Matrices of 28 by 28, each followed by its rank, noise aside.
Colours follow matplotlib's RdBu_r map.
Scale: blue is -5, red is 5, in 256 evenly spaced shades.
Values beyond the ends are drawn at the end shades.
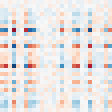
one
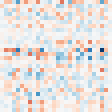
three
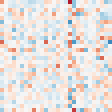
four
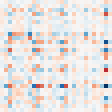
two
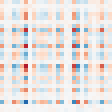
one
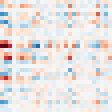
two
